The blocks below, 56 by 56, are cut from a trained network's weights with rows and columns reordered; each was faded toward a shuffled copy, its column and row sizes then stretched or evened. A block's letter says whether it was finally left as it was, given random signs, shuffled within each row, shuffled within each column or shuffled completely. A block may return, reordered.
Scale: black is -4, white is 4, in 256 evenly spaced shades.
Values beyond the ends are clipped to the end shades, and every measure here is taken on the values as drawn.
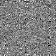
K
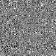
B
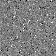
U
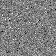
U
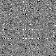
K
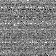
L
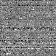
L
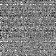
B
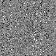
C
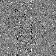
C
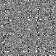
K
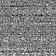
L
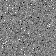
U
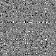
B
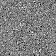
U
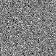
C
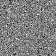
U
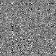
K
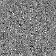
C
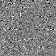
L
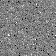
U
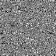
L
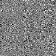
B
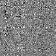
B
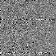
K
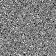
U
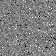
U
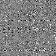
K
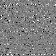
L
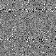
K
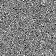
U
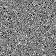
U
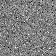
U
